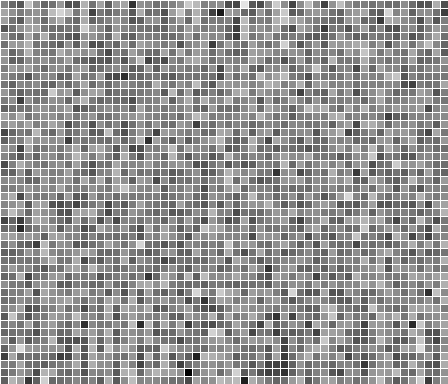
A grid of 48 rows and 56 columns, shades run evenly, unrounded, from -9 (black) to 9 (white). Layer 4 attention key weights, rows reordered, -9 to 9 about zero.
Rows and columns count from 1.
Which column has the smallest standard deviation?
51
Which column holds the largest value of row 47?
30
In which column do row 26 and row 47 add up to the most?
6
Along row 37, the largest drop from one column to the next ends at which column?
38
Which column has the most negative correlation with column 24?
17
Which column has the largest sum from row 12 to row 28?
47
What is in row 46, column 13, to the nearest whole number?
1
